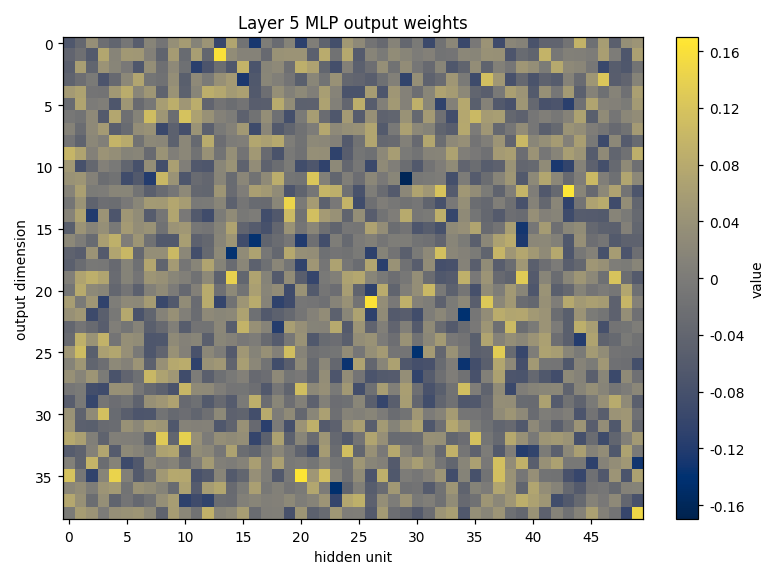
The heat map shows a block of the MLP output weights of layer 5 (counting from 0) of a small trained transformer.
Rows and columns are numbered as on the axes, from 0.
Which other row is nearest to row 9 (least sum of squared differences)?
36
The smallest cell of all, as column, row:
29, 11
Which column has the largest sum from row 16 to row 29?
37
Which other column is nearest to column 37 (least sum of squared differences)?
4
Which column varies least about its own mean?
28
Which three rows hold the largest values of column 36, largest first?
21, 3, 24
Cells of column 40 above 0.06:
2
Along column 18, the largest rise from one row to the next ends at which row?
8
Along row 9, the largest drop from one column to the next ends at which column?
23
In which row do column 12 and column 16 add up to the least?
16
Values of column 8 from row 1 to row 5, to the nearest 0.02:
-0.04 -0.02 -0.02 -0.04 0.06
